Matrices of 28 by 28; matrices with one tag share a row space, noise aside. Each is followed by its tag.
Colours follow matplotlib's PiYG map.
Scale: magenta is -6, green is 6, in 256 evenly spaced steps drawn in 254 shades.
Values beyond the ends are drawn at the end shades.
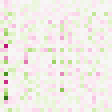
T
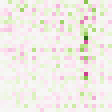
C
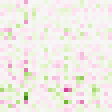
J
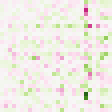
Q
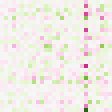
Q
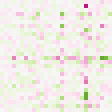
Q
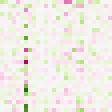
J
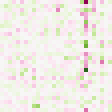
C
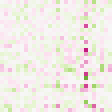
C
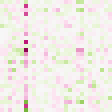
J
